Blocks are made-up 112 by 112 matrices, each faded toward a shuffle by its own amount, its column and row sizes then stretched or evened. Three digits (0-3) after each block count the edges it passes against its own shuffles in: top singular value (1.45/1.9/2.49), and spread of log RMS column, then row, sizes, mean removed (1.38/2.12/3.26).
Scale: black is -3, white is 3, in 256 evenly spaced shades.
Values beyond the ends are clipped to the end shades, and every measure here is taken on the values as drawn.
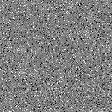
2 0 0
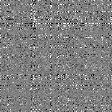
2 2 3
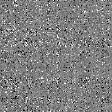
0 2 2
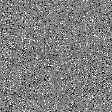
0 2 0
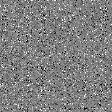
1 2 1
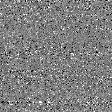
0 0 2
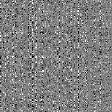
2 3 1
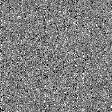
0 2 0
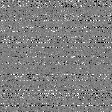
0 0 3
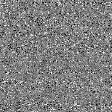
0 0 2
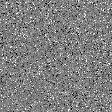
0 1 0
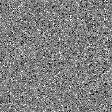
1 1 0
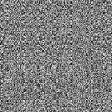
3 2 0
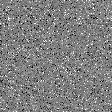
1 0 1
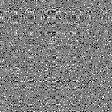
3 0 2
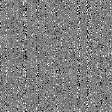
1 3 0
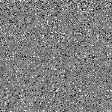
1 1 2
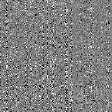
1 3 2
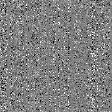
0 3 1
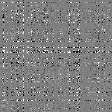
1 3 3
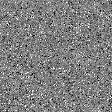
0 1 1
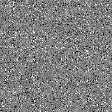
1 2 1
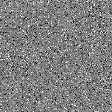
1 1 0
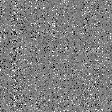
1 2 1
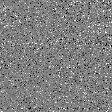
0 1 1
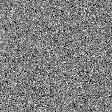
0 0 1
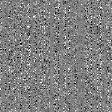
0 3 1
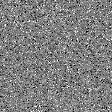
1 0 1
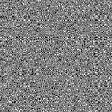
3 0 2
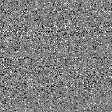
2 1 2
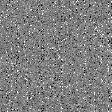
0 2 0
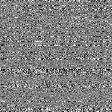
2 0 3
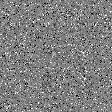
1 0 1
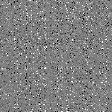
1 2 1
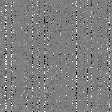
3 3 1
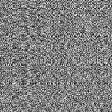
3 0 2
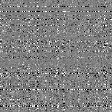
3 2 3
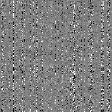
2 3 1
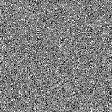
2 1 0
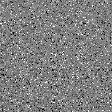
1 1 1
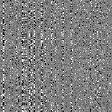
3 3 0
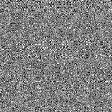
2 0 2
